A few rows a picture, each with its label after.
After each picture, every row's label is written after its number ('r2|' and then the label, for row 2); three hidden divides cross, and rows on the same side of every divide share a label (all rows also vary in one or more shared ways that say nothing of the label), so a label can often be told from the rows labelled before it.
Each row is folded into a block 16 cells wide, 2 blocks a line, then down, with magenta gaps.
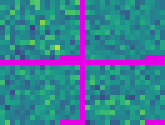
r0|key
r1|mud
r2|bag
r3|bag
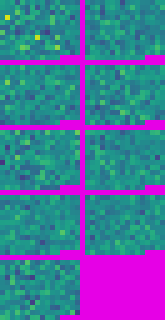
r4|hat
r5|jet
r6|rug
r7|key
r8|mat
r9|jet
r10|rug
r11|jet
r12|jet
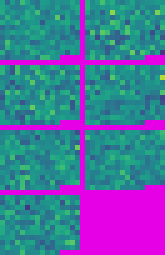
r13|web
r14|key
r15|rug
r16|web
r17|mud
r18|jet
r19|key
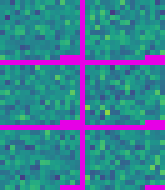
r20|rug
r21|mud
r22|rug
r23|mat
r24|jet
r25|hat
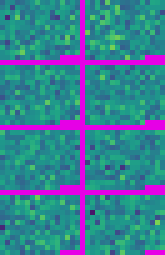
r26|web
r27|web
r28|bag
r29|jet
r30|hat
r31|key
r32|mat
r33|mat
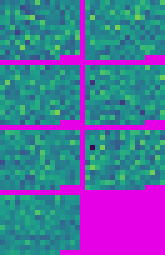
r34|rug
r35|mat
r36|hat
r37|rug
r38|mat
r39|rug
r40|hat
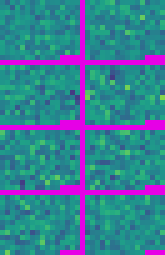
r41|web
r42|rug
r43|hat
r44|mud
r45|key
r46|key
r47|jet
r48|rug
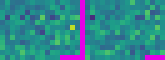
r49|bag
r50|rug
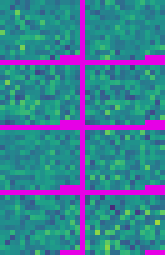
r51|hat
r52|mat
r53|bag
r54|web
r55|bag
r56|rug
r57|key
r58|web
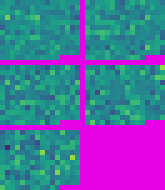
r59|hat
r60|hat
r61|mat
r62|jet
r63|key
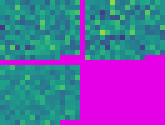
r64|bag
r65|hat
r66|hat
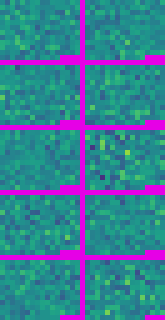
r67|hat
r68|bag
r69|hat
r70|web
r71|key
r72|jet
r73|bag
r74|rug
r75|hat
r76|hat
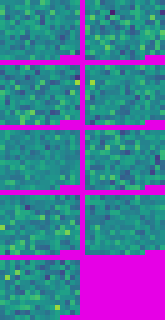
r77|hat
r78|key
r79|mat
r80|rug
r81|jet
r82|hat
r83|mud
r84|bag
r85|jet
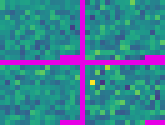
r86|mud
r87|key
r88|hat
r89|bag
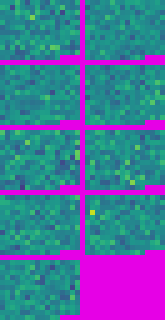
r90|bag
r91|rug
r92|mat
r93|key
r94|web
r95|key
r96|bag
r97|mud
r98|hat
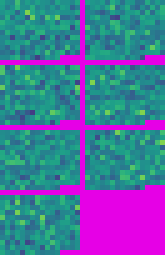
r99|rug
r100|key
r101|web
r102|hat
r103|rug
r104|bag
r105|mud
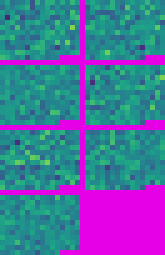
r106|mat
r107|rug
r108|mud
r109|jet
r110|rug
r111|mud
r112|rug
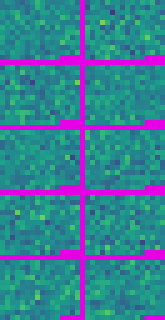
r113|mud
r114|rug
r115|jet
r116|jet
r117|hat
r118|mud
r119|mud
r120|web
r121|rug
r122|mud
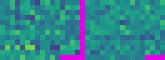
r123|jet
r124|rug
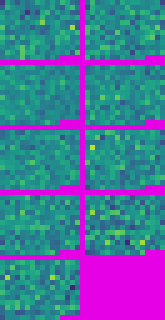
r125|key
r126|rug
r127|hat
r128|key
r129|jet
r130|mud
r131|mud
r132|rug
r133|key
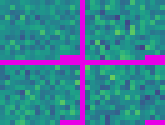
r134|mat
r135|bag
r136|key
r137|web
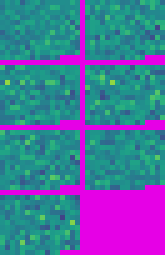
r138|mat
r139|mud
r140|rug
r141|web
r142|hat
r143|rug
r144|rug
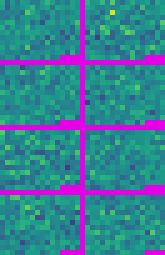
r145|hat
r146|mud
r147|key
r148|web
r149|mat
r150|rug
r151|hat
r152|hat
